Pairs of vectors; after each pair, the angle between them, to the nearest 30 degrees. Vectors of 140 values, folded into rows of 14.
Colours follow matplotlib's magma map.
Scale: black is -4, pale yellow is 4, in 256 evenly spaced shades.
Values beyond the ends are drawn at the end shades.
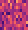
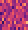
60 degrees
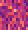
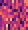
150 degrees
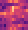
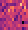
60 degrees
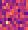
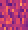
90 degrees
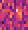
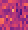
120 degrees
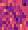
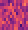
150 degrees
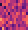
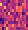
150 degrees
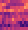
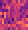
120 degrees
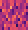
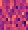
30 degrees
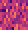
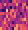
30 degrees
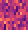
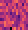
90 degrees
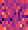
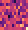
60 degrees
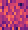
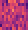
60 degrees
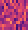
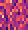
90 degrees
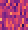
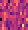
150 degrees
